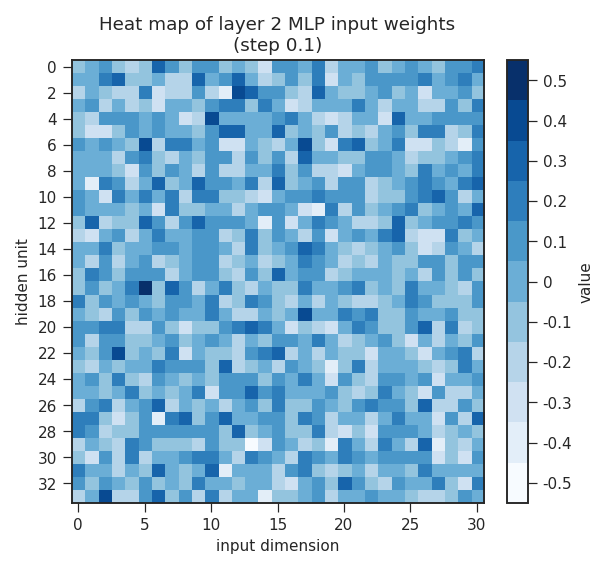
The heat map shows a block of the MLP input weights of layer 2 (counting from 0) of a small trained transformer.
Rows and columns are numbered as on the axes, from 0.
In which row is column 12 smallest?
6
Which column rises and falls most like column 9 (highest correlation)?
18
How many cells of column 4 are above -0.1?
15
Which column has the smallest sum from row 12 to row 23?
12
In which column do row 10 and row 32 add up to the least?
29
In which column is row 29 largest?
26
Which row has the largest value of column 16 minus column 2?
10
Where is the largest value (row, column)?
17, 5
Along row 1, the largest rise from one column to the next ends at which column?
9
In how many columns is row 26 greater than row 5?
12
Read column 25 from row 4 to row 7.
0 -0.1 -0.3 -0.2
